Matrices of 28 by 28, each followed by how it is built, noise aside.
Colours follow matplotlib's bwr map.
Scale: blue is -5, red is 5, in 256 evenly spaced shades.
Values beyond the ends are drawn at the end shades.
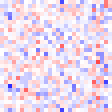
uneven columns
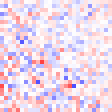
lower triangular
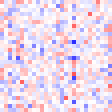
uneven columns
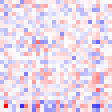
low rank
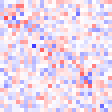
banded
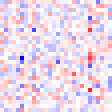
uneven columns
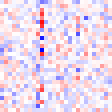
uneven columns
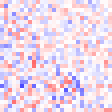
lower triangular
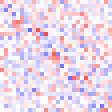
banded
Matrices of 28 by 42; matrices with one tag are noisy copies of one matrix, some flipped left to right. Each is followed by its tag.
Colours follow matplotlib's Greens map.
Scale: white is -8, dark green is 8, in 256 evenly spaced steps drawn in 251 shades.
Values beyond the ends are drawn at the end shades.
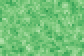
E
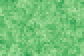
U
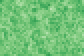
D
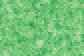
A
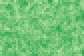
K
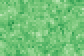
U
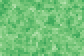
D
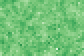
U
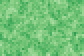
U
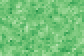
E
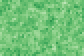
D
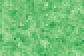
A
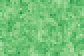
U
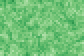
U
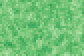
A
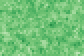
A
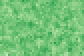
A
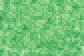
K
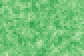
A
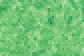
D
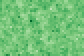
D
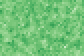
A
